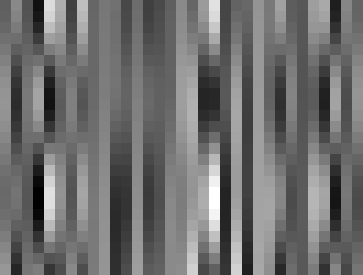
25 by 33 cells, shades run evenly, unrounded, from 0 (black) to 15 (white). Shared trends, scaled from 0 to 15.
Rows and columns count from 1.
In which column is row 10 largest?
18
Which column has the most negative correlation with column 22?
23
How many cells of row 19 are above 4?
26
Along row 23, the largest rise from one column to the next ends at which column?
22
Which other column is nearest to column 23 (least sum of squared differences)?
21
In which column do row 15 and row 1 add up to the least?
4
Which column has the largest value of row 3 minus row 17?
11
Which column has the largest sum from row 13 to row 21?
20
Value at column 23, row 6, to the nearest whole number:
5
